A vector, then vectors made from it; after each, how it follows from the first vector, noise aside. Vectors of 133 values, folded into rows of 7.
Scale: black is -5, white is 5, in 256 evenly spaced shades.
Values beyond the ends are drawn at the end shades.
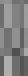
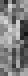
wrapped around, negated, scaled up.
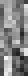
scaled up.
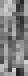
wrapped around, negated, scaled up.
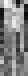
wrapped around, negated, scaled up.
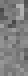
reversed, partly zeroed.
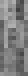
reversed, negated.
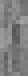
wrapped around, negated, shrunk.
